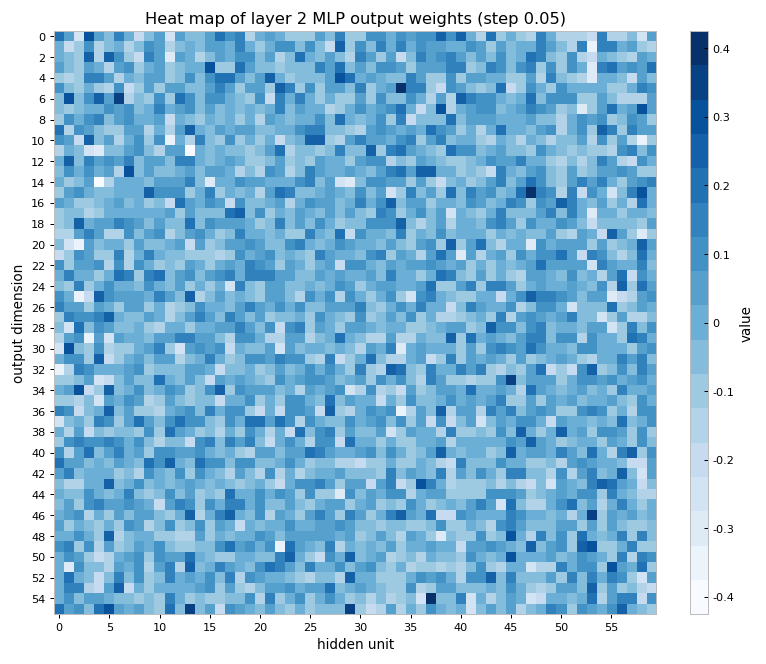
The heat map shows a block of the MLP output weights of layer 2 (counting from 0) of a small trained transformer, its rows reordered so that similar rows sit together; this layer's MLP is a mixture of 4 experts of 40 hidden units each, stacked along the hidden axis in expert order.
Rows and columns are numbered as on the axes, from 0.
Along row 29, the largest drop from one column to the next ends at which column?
3
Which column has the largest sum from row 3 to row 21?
34
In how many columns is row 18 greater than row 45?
24
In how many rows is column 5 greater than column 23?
23
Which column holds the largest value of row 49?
53
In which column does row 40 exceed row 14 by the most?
38
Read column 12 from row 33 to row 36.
-0.05 0.05 -0.05 0.05
